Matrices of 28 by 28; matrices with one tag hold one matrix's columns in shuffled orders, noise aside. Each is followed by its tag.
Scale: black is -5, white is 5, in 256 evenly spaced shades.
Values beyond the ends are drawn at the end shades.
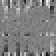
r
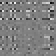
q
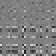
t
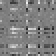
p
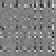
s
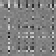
s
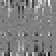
r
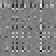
s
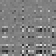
t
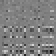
t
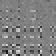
t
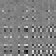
t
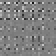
q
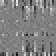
r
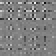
q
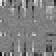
r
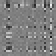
s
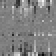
r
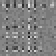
s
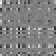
p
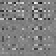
q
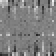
r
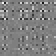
q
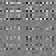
q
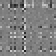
s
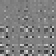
t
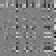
s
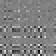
t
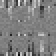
r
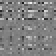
q
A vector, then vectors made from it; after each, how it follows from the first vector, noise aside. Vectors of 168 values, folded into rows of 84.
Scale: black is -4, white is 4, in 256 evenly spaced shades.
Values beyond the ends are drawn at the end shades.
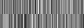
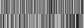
wrapped around.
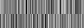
reversed, negated.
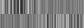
wrapped around, partly zeroed.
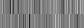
wrapped around, negated, partly zeroed.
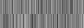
negated, shrunk.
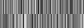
negated.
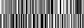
reversed, negated, scaled up.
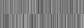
negated, shrunk.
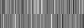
wrapped around, negated, partly zeroed.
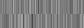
negated, shrunk.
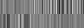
wrapped around, negated, partly zeroed.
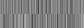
negated, shrunk.
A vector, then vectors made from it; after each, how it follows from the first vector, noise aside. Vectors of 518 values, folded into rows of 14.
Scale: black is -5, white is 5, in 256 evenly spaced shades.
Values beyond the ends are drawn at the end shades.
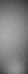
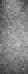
reversed.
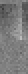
wrapped around, negated, partly zeroed.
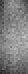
reversed.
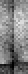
wrapped around, scaled up.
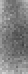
reversed, negated.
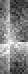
wrapped around, negated, scaled up.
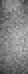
reversed.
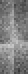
wrapped around, negated.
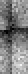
wrapped around, scaled up.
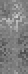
wrapped around, negated, partly zeroed.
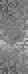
wrapped around, negated, partly zeroed.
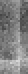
wrapped around, negated.
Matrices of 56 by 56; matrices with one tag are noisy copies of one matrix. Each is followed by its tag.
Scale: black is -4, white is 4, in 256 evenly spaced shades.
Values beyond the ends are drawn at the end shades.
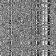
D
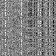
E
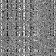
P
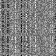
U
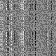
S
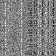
E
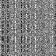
U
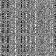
U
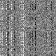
S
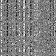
P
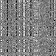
P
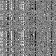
S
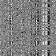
D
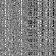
E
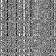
P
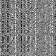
U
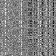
E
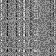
P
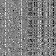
E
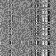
D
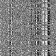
D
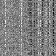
E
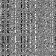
U
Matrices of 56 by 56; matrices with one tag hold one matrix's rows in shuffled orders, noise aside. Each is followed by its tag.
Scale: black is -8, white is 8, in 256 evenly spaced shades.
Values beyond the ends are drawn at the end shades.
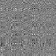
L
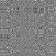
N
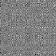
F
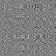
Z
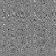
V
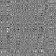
N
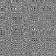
L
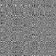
L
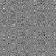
V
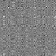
V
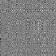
F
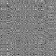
N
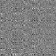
L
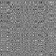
N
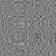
Z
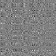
L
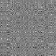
N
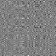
Z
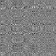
L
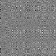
F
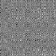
F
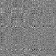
L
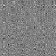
V
